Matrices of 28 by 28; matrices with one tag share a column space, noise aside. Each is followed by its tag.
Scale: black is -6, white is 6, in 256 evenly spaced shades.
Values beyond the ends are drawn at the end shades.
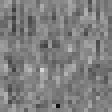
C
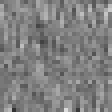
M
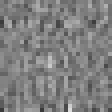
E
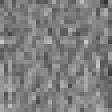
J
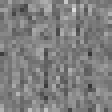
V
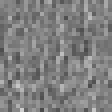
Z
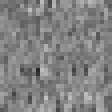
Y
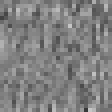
M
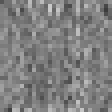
V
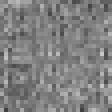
V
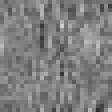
M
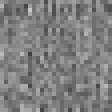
V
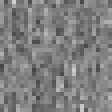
J
